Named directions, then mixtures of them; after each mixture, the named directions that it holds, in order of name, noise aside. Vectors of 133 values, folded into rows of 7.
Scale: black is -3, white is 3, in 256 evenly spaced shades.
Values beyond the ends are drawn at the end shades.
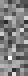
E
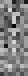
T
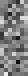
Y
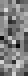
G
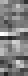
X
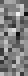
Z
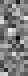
Y, Z.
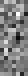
Z.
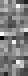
G, X, Z.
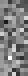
E.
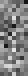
E, G, T.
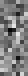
E, Z.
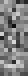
G, T, Z.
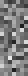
E.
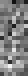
E, G, T.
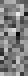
Z.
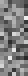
E.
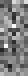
T.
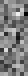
Z.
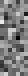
Y, Z.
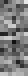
T, X.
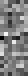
G, X, Y.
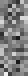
Y.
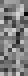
Z.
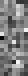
G, X, Z.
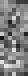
E, G, T.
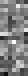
E, G, X.
